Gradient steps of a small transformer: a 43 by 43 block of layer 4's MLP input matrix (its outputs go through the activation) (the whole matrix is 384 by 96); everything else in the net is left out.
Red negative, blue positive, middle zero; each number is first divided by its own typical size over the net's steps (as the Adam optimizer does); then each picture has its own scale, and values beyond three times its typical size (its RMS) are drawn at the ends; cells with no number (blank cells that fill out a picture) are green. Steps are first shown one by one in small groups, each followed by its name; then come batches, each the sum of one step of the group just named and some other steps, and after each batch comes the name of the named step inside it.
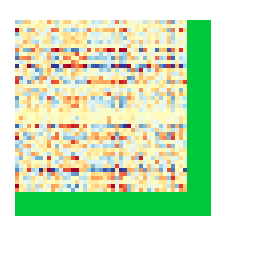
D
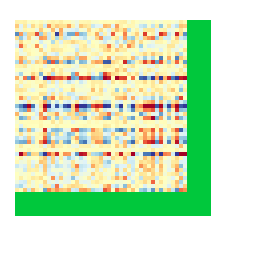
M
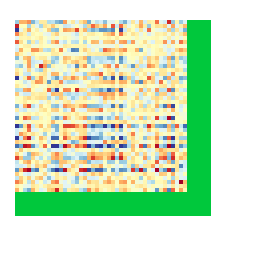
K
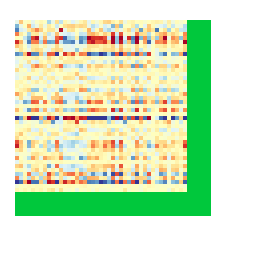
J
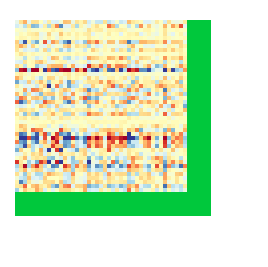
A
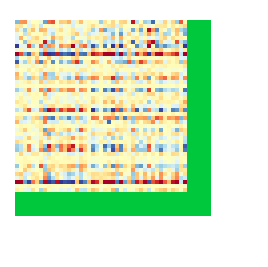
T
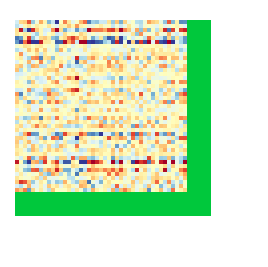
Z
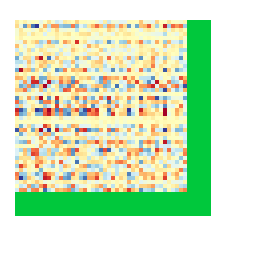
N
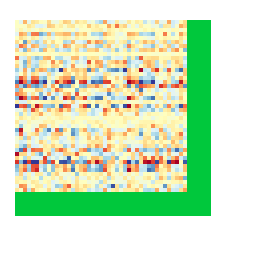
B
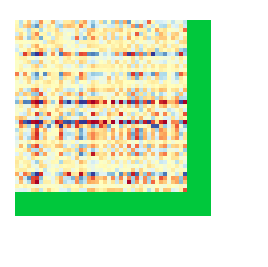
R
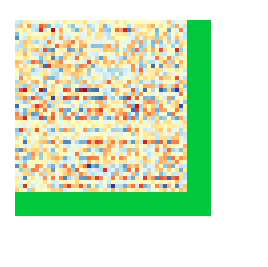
B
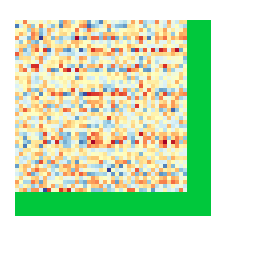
A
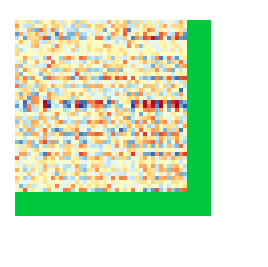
M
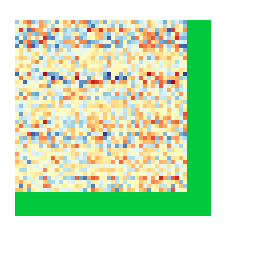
Z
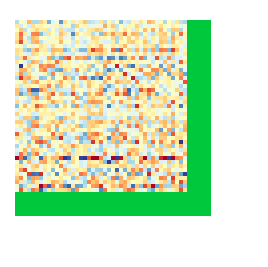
K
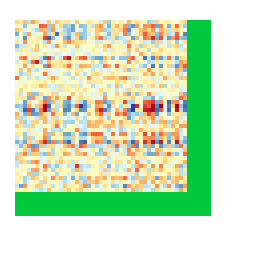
M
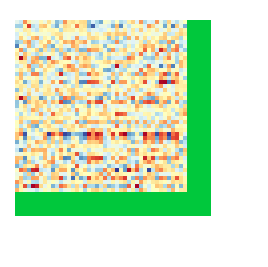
B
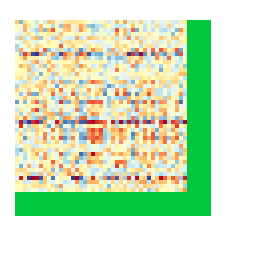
R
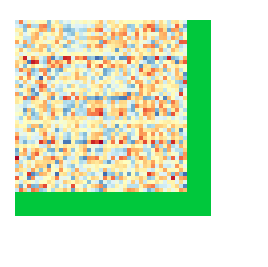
J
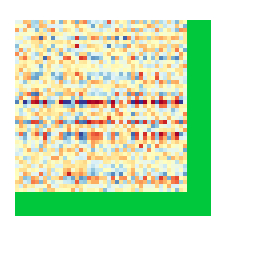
R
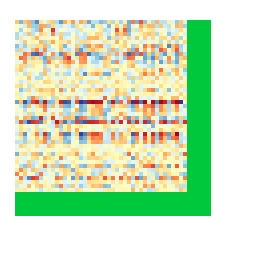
R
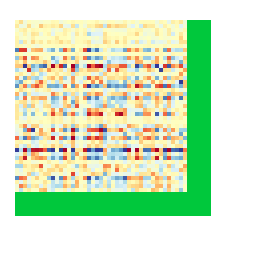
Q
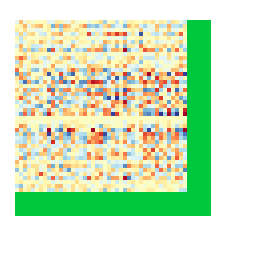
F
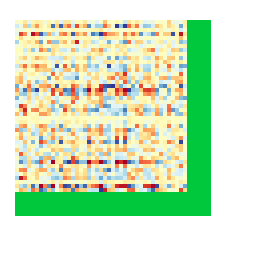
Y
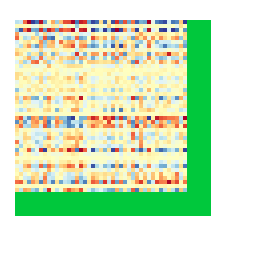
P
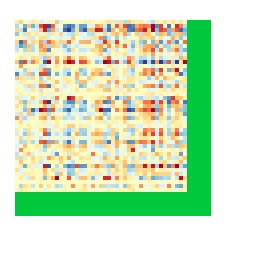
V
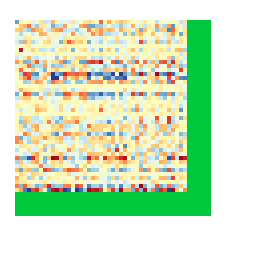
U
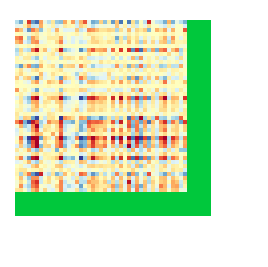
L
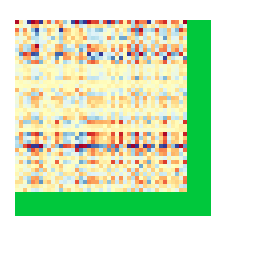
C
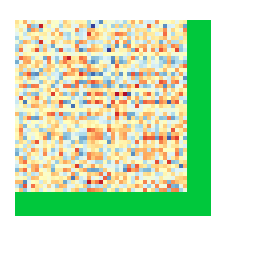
F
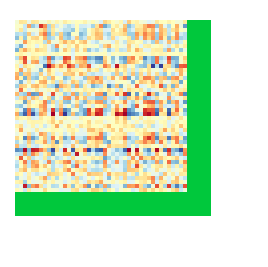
Q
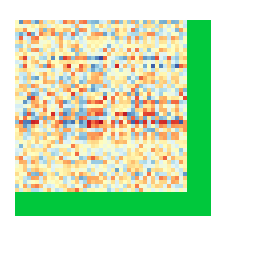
L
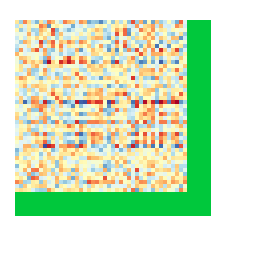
V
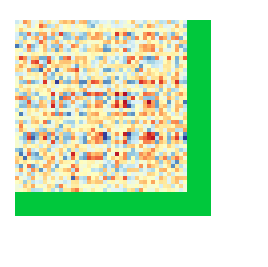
F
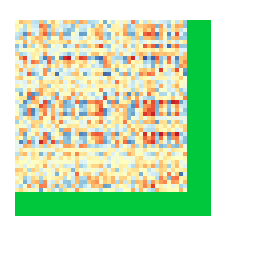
V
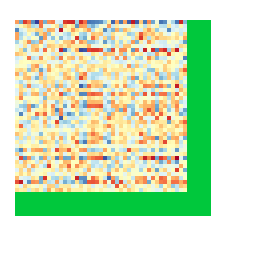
P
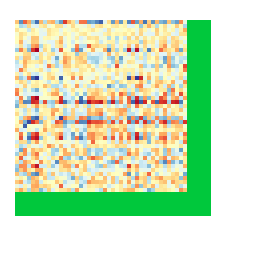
L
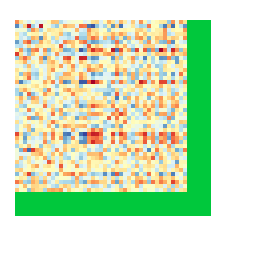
Q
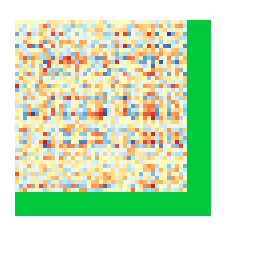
V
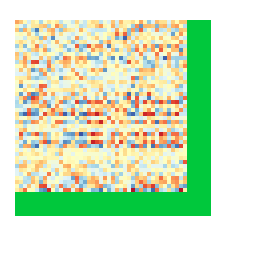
C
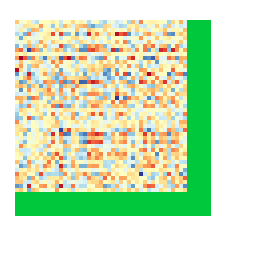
F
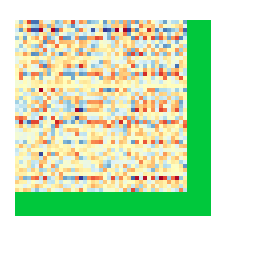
P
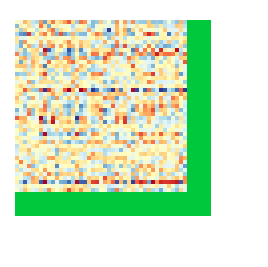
V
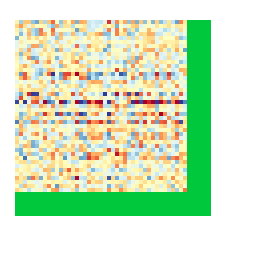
U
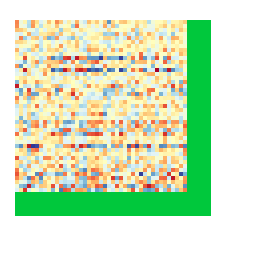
C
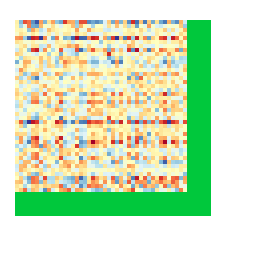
L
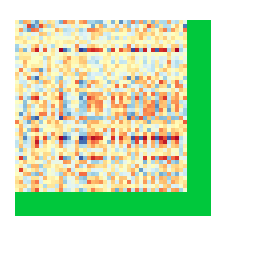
L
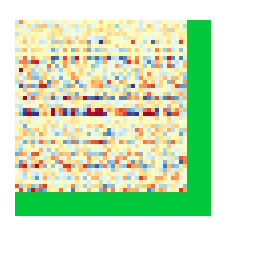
U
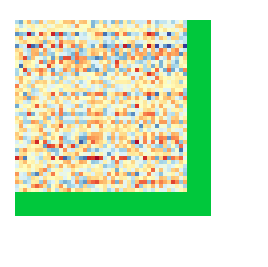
L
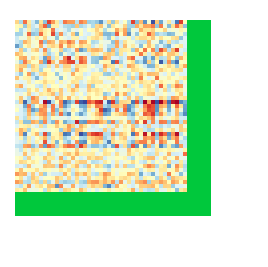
V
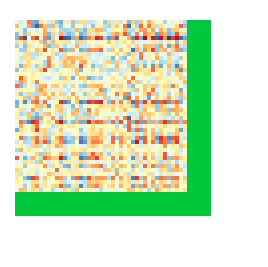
L
